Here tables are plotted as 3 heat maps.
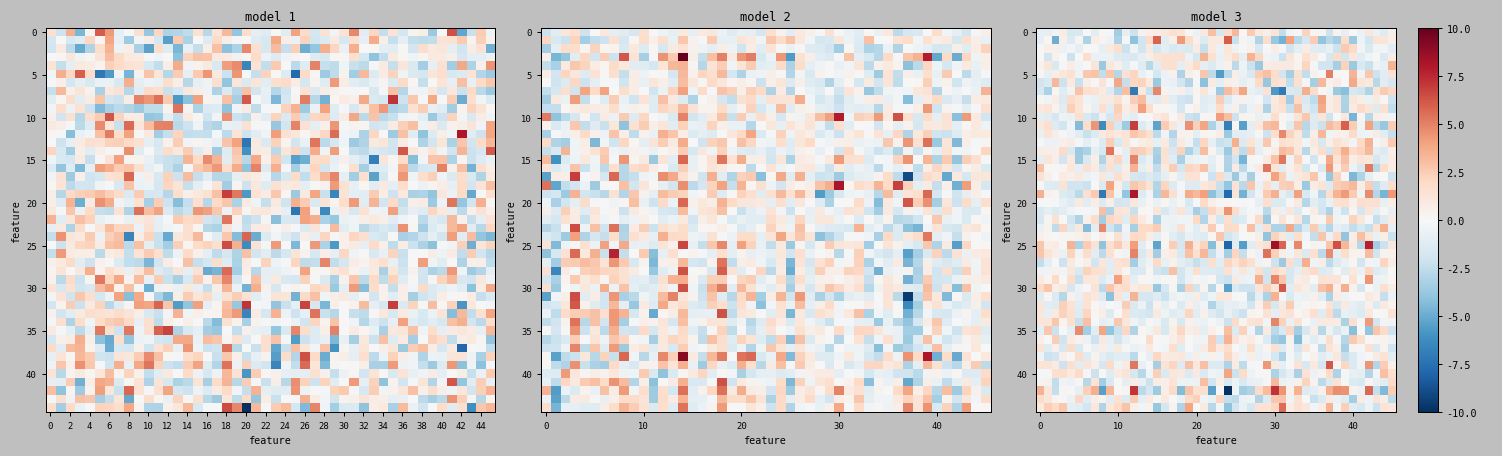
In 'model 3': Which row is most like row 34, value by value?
29
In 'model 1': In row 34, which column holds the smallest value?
17
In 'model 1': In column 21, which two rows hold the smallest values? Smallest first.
24, 43
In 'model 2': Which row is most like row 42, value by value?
15
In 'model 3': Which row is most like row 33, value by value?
32
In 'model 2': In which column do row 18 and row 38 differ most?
30
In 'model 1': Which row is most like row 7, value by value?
26
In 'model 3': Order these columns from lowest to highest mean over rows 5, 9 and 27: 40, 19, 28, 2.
19, 2, 28, 40
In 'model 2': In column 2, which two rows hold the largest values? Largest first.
40, 14
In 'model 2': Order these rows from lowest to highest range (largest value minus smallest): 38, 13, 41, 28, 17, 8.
8, 13, 41, 28, 38, 17
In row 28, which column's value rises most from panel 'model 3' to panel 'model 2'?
18
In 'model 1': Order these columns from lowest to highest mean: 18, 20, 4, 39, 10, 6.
20, 39, 10, 4, 6, 18
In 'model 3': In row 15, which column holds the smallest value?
26
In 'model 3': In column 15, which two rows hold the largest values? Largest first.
1, 7
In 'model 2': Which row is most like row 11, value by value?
16
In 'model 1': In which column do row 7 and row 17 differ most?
8
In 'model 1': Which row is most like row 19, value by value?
25
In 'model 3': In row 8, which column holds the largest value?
36
